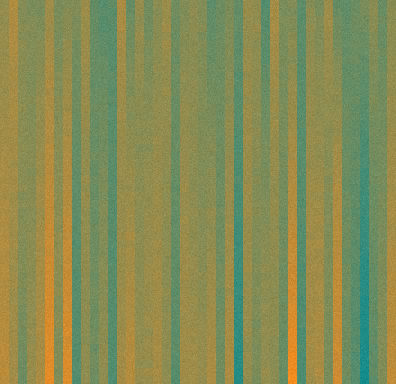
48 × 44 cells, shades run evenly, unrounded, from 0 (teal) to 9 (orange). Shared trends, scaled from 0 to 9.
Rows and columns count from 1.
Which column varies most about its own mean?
33
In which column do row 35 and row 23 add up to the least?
41
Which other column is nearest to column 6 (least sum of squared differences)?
8
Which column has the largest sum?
6
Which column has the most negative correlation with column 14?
7
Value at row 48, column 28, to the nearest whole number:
5
